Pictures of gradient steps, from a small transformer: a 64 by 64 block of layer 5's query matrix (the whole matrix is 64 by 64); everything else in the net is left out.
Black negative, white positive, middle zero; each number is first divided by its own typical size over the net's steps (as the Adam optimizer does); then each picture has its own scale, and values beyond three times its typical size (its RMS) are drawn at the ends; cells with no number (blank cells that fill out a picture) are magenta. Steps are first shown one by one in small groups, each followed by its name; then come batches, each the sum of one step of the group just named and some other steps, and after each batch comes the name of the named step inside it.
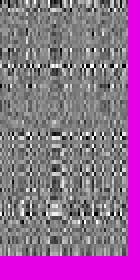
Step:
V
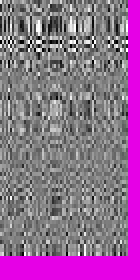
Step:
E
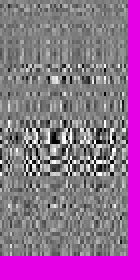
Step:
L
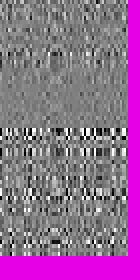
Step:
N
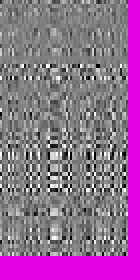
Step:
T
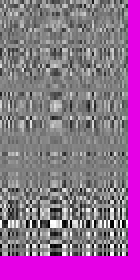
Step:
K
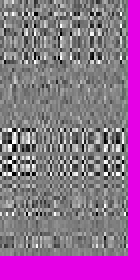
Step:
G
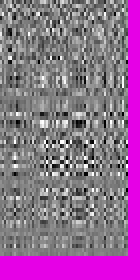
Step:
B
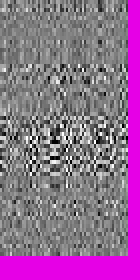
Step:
L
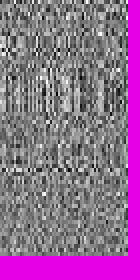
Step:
B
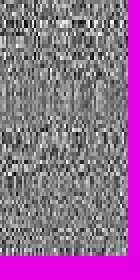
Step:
G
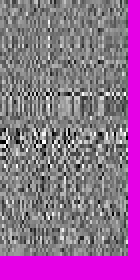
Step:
V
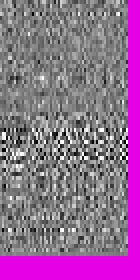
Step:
B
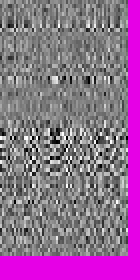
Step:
L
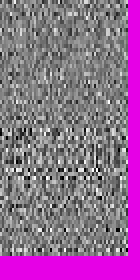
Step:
N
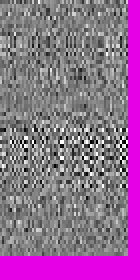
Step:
B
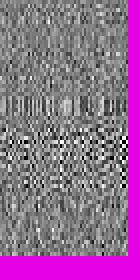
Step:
T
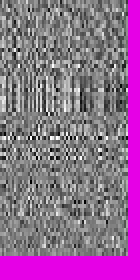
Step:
V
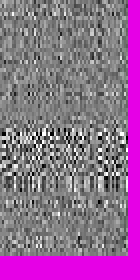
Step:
G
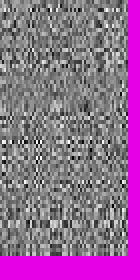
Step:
K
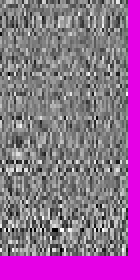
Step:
K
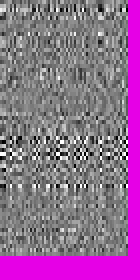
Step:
B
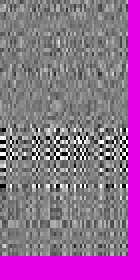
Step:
K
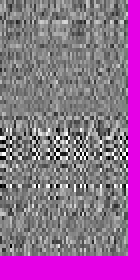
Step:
N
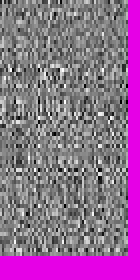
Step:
V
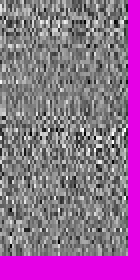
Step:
N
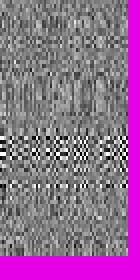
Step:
E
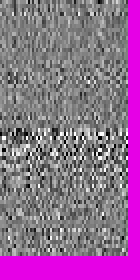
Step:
T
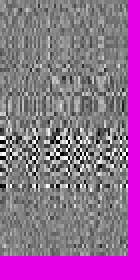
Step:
L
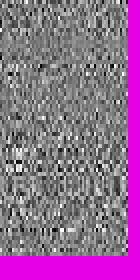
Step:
V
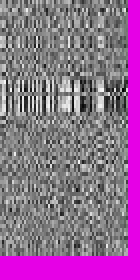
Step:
B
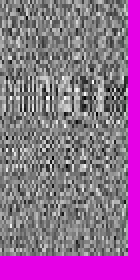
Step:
B
